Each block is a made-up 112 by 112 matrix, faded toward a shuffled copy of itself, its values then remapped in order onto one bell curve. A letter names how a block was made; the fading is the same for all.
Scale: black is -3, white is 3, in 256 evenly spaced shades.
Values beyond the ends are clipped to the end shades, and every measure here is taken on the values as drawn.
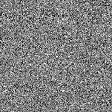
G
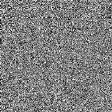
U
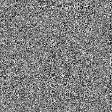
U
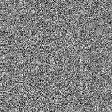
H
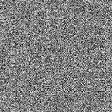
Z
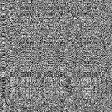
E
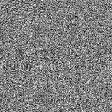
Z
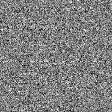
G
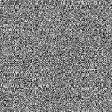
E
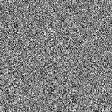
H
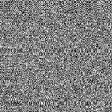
E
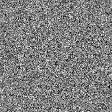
G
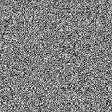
Z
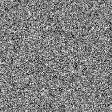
G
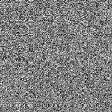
H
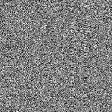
Z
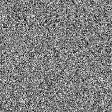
G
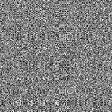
E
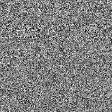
U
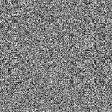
H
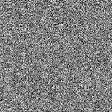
H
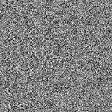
H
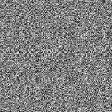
E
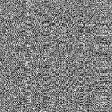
E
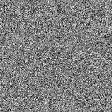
G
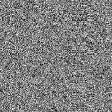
Z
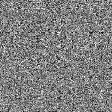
G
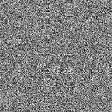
Z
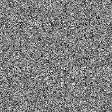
U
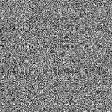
H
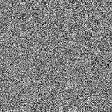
Z
